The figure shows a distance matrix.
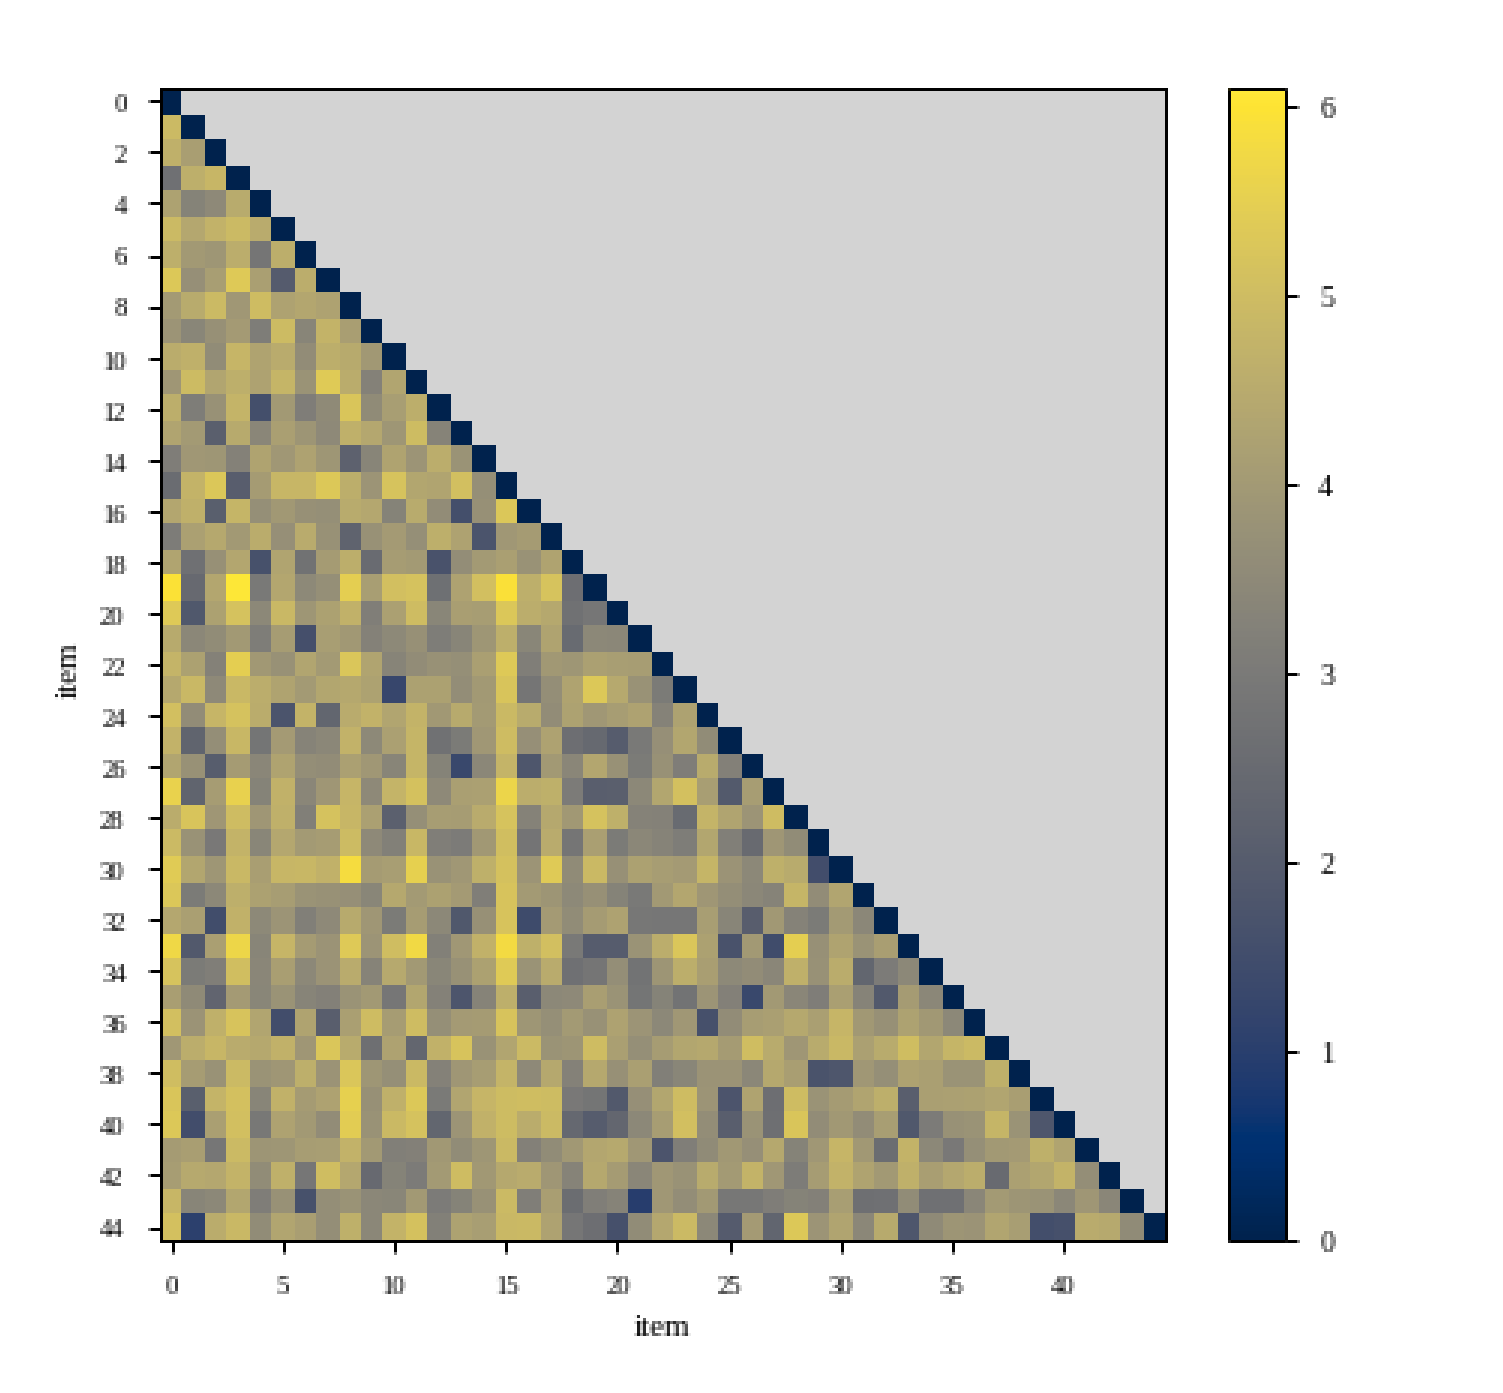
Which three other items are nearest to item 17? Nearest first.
14, 8, 0
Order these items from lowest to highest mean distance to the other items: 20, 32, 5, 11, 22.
32, 20, 22, 5, 11
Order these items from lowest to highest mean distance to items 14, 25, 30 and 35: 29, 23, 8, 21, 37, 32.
29, 32, 21, 23, 8, 37
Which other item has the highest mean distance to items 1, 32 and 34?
15
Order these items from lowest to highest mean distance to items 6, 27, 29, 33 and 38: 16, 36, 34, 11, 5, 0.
34, 16, 36, 5, 11, 0
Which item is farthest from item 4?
8
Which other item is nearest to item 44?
1
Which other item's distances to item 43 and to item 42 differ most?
21
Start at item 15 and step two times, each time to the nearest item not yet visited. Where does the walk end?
0
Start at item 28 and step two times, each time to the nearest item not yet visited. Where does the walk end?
23
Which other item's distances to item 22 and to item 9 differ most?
41
